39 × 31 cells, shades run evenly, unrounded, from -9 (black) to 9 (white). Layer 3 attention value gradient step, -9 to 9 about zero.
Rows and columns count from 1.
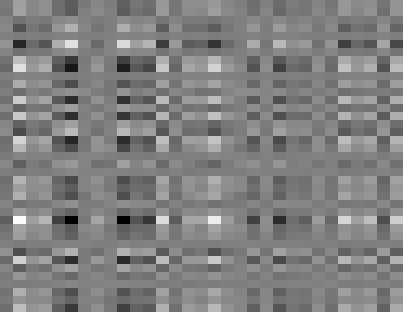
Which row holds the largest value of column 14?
6
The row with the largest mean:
28
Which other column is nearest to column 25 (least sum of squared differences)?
8
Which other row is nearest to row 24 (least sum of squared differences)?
29
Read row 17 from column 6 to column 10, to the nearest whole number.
4 0 -1 0 4
